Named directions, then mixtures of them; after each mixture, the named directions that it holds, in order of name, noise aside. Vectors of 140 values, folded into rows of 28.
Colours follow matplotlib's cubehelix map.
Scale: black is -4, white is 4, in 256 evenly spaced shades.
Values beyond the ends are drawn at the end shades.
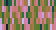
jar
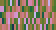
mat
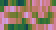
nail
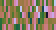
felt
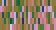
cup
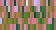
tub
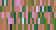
cup.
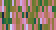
cup, jar, nail.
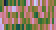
jar, nail, tub.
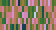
felt, mat, nail.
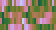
jar, nail.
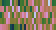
mat, nail, tub.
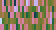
jar, tub.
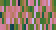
mat, nail.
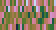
felt, tub.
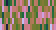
jar.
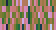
felt, jar.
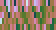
tub.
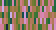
cup, jar.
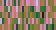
mat, tub.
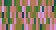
cup, jar.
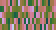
mat.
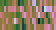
cup, felt, nail.
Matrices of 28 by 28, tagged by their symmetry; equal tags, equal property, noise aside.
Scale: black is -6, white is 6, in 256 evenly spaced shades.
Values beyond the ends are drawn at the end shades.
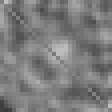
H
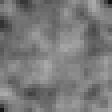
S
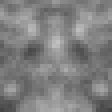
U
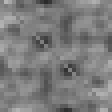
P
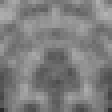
U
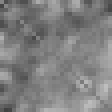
S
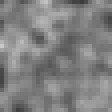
S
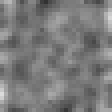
P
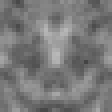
U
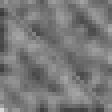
H
